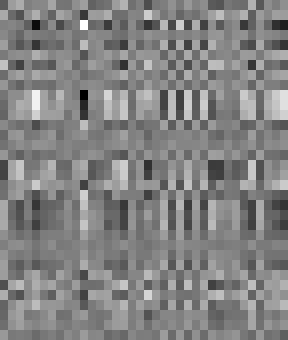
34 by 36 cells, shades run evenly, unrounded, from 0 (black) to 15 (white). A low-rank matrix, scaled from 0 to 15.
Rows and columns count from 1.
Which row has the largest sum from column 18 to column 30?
30
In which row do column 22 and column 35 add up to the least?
3
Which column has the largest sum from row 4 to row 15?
5
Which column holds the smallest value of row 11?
11
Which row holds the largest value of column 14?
10
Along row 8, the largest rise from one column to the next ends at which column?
24
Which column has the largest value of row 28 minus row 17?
19
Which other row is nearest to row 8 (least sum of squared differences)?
31
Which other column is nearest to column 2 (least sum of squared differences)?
7
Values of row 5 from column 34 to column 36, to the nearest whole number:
6 5 3
